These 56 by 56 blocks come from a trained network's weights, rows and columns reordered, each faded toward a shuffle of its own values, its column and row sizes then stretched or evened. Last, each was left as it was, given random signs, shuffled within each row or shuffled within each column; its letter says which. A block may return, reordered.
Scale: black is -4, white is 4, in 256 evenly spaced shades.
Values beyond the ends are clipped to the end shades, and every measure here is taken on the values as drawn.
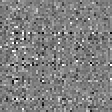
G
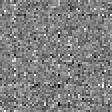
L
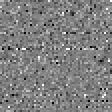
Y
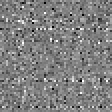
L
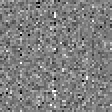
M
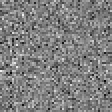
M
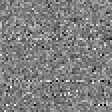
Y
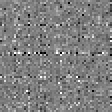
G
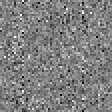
M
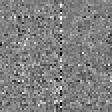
L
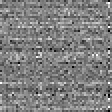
G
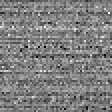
Y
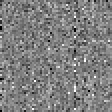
M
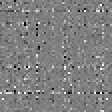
G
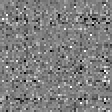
L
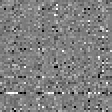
G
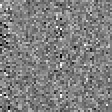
M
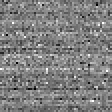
Y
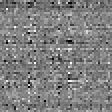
G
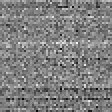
G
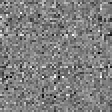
L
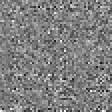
L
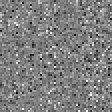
M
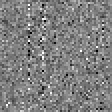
M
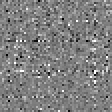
L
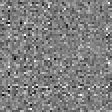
G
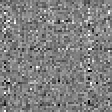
L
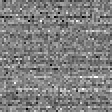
Y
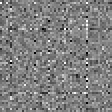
G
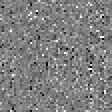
M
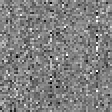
M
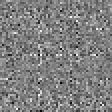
L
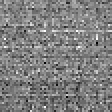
G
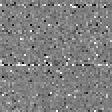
Y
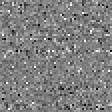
Y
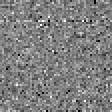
Y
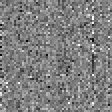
M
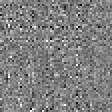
G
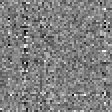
L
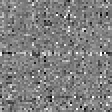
G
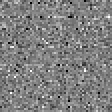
Y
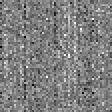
M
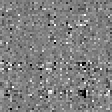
G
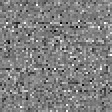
Y
